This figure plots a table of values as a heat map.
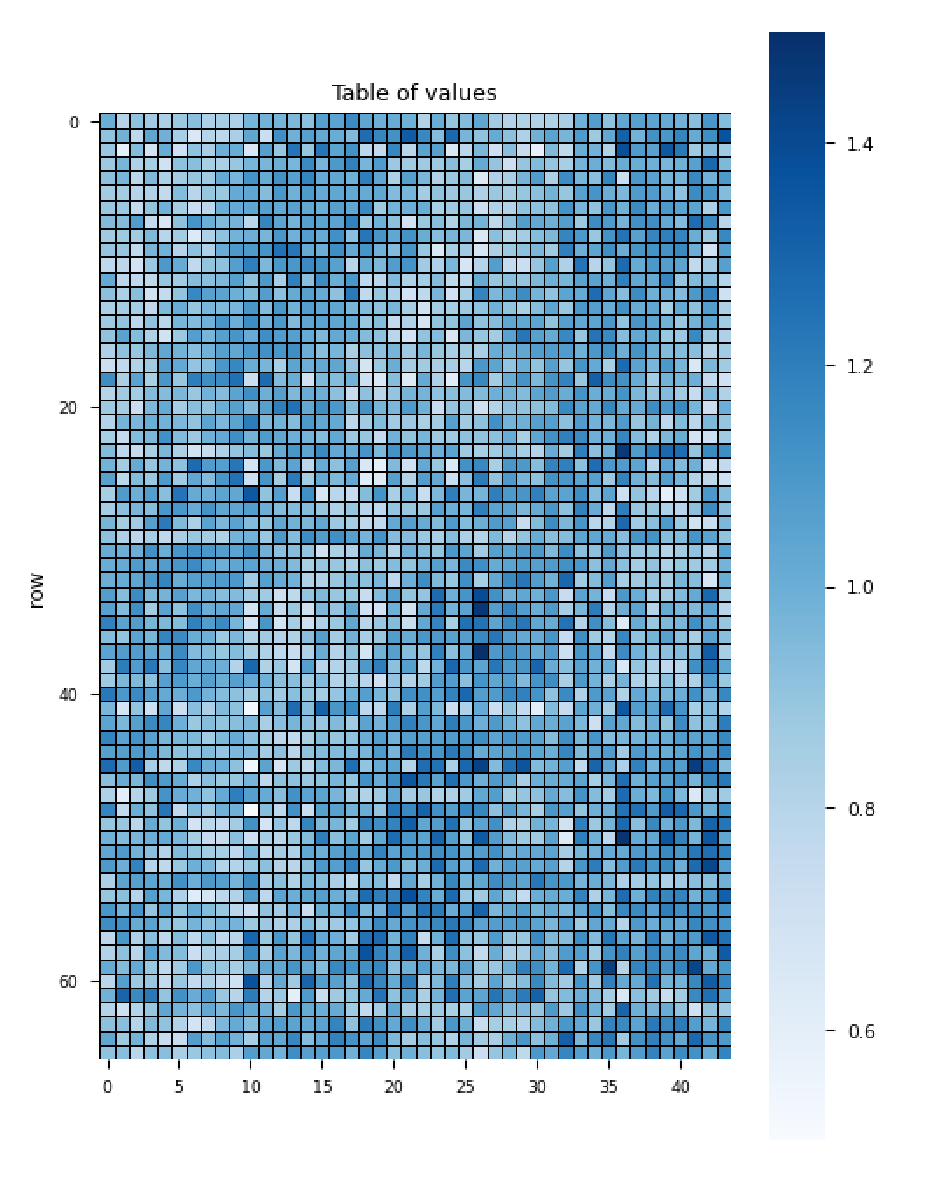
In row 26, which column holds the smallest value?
39
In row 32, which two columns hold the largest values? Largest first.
32, 29
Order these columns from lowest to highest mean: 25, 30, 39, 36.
25, 30, 39, 36
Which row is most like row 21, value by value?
19
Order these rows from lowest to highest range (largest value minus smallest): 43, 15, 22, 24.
43, 22, 15, 24
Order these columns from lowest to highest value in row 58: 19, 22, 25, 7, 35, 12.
7, 25, 22, 12, 35, 19
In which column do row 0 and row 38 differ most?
30
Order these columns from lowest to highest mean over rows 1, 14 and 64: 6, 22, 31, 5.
5, 6, 22, 31
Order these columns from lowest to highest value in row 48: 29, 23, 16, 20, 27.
27, 29, 16, 23, 20
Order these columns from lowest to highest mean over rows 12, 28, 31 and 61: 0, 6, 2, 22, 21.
22, 21, 0, 2, 6
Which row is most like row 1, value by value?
54
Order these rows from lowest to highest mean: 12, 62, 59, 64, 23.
62, 12, 23, 64, 59
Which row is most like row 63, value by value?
8
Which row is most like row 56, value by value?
44
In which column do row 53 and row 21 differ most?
36
